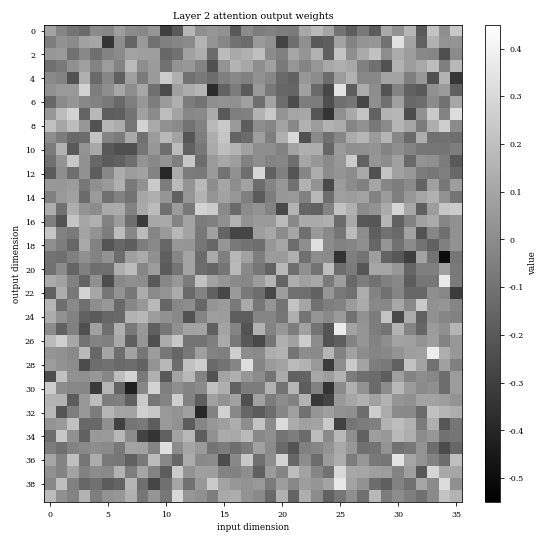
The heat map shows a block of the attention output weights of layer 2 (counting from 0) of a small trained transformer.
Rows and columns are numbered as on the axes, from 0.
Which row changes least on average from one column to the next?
35
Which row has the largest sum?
8
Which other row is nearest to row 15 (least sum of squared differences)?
37
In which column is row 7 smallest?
24
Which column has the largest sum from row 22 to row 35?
33
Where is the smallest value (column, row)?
34, 19
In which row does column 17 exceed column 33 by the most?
28
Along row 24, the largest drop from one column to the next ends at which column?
30
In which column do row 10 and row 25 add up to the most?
25
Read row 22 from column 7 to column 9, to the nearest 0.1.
-0.1 0.1 0
